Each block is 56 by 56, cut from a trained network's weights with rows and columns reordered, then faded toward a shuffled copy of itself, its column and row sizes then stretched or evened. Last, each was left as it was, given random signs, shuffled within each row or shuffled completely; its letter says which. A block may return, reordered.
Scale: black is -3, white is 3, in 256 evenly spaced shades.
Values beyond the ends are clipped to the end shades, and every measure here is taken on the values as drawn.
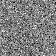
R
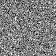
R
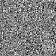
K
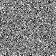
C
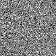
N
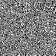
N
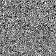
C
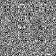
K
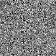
N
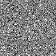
N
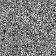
N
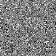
N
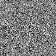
N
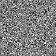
N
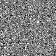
C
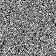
R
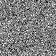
R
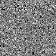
N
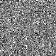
N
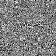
C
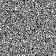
R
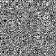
K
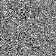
N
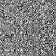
K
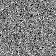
R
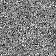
C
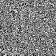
C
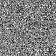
C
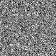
C
